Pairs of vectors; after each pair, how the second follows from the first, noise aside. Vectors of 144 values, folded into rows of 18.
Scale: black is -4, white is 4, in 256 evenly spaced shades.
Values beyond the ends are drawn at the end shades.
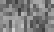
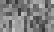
copied.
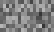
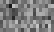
reversed.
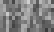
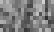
reversed, negated.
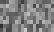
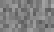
reversed, negated, shrunk.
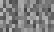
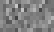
reversed, partly zeroed.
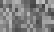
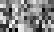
reversed, negated, scaled up.
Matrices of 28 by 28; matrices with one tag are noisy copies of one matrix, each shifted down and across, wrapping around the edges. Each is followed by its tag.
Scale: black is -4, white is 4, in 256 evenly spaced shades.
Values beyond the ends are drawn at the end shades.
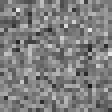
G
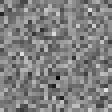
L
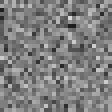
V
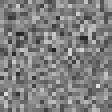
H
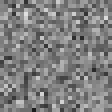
G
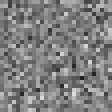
G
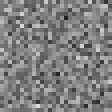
L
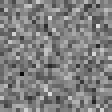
V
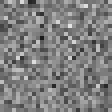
L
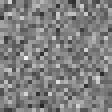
H
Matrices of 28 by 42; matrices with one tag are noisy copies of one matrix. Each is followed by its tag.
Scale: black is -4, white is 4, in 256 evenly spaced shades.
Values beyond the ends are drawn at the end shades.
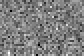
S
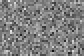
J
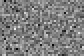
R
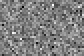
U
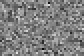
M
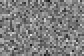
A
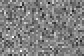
M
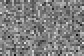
S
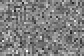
M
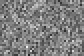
J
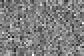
S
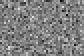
A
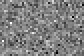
M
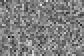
S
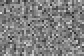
S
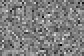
M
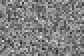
M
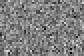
J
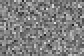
U
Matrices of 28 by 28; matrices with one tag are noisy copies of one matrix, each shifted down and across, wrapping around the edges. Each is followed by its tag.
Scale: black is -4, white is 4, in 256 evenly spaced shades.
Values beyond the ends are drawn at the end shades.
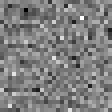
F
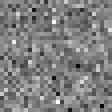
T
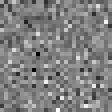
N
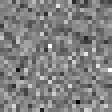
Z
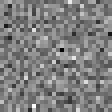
Z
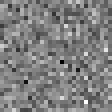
N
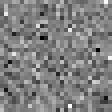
Z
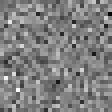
Z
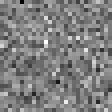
N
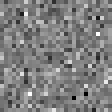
T
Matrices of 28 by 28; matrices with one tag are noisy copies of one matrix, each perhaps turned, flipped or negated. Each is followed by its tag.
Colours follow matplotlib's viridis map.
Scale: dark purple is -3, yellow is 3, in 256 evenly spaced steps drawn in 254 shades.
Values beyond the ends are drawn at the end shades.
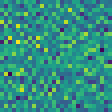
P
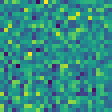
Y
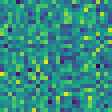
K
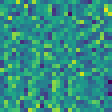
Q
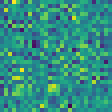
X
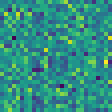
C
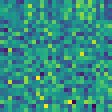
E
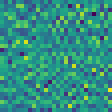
P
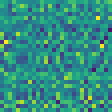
X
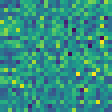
E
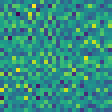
P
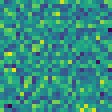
Q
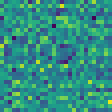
C
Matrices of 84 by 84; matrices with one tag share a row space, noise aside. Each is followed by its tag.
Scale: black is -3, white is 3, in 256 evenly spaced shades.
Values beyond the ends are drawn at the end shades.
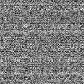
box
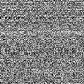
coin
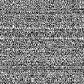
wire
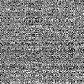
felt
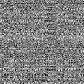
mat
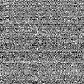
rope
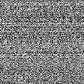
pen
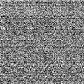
coin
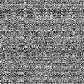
coin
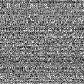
wire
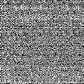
pen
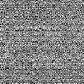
rope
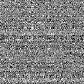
wire
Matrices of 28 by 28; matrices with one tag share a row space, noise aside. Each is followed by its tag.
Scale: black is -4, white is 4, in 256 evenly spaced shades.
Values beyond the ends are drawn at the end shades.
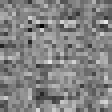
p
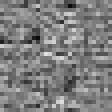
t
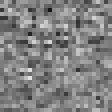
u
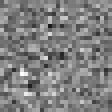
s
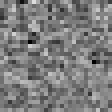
s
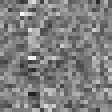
s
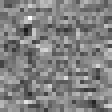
u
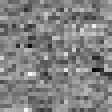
u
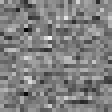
u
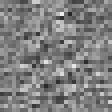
t
